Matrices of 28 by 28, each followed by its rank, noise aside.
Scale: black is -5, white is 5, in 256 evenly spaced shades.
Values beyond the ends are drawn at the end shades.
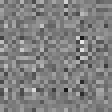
three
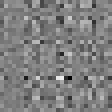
two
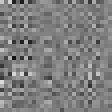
two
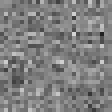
five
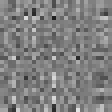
two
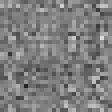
five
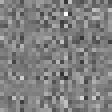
four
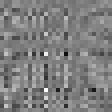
two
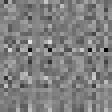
three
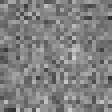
five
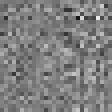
four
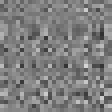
two
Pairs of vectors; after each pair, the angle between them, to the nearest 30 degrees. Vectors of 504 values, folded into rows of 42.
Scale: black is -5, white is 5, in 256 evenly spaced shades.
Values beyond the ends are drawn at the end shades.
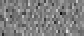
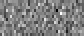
150 degrees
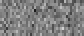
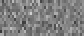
90 degrees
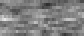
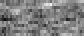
150 degrees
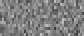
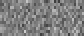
150 degrees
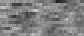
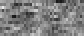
30 degrees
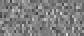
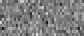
90 degrees
